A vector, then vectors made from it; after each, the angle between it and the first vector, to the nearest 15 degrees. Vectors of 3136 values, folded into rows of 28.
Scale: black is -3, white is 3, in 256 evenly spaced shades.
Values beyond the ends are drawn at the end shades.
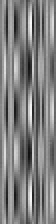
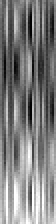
135 degrees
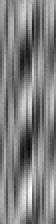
45 degrees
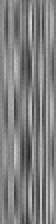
30 degrees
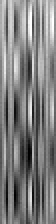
30 degrees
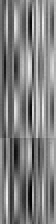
150 degrees
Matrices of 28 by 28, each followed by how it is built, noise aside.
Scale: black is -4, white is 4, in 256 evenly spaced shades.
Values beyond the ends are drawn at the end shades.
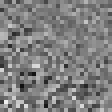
lower triangular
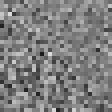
lower triangular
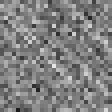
Toeplitz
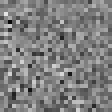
lower triangular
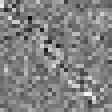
banded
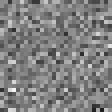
low rank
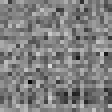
blocks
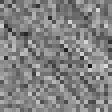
Toeplitz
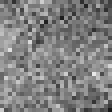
smooth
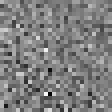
lower triangular
